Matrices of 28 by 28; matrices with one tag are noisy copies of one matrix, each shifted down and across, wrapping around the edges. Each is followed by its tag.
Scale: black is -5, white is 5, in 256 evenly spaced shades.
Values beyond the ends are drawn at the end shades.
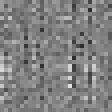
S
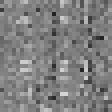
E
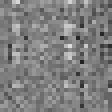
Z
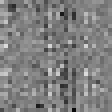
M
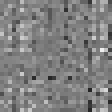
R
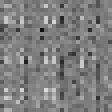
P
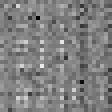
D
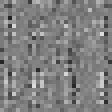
S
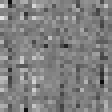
R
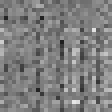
R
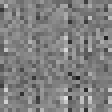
S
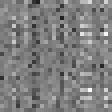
D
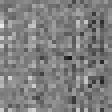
M
